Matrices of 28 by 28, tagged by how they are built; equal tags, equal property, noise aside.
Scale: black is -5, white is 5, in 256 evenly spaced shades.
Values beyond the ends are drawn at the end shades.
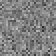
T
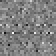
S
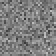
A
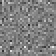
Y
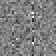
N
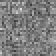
T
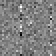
N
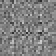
Y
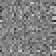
Y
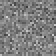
A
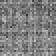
T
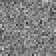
A
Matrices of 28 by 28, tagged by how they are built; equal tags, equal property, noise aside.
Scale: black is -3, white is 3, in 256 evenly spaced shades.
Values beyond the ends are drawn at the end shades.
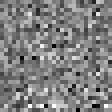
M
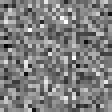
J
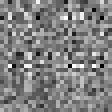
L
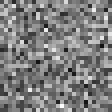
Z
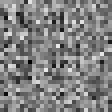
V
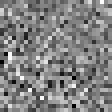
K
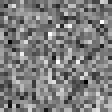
Z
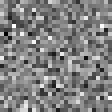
Z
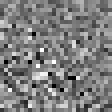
K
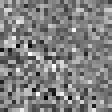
K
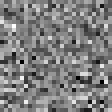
L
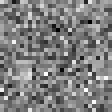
Z
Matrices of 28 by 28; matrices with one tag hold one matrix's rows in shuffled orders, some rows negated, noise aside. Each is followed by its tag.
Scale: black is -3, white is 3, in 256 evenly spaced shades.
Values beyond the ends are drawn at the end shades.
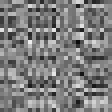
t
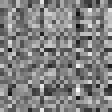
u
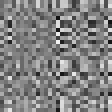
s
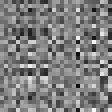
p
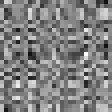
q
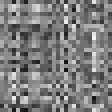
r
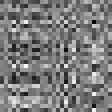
r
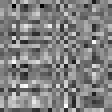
r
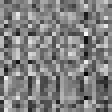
q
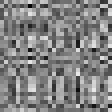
p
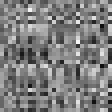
p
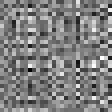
p
